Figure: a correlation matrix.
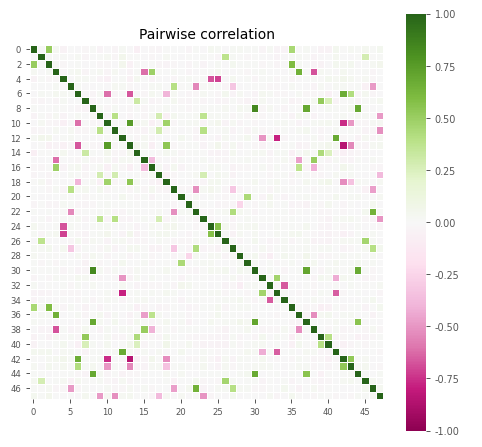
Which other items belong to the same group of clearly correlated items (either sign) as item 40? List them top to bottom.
7, 14, 39
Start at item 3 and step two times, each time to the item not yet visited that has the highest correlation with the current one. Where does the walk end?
16
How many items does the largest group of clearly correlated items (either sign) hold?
6
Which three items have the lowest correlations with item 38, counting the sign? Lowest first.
3, 36, 16
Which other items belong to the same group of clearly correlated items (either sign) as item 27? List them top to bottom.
5, 19, 22, 46
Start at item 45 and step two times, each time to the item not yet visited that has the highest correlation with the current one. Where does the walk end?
1
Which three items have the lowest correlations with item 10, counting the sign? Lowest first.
42, 6, 43
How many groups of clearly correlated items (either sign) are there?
13
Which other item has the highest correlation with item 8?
30
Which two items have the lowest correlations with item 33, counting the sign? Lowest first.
12, 41
